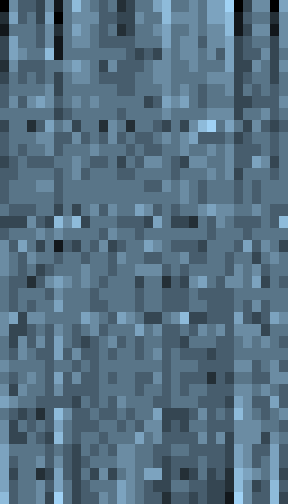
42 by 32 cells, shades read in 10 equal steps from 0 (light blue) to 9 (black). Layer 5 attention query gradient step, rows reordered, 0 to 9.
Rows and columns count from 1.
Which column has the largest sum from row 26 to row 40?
26
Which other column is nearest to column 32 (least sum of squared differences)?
9
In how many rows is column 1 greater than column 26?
21
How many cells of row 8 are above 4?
8
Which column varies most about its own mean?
7
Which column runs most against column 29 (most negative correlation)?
4
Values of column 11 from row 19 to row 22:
4 4 5 4
